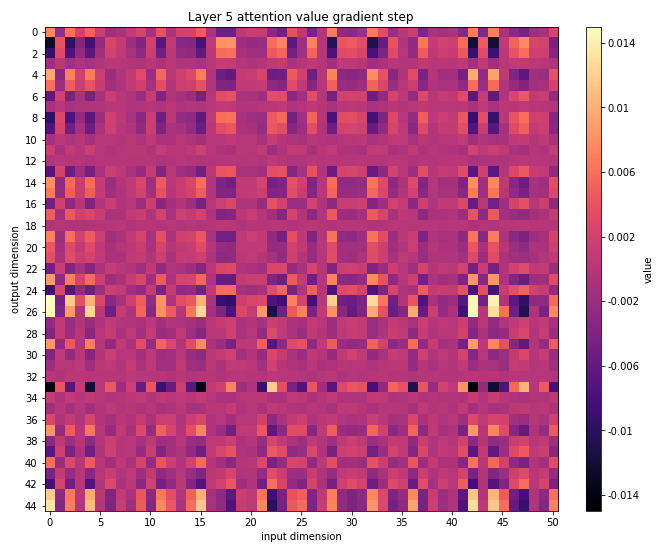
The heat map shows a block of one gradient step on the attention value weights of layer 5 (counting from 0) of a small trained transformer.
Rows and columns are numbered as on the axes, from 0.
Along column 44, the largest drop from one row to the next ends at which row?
1
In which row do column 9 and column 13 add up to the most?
25
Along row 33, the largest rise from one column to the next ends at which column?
22
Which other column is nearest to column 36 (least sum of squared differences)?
21
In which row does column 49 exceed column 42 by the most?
33
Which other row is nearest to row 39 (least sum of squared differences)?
9
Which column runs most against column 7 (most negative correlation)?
8
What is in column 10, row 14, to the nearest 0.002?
-0.002
